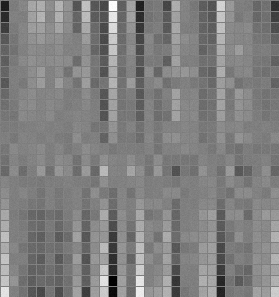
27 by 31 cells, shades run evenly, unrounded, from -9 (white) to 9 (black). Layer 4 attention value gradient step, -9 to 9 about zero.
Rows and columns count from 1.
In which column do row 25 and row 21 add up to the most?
13
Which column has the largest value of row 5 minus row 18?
16
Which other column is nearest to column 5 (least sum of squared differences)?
7
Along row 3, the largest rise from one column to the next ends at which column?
14
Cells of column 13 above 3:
7
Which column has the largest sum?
11
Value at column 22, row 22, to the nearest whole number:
-1
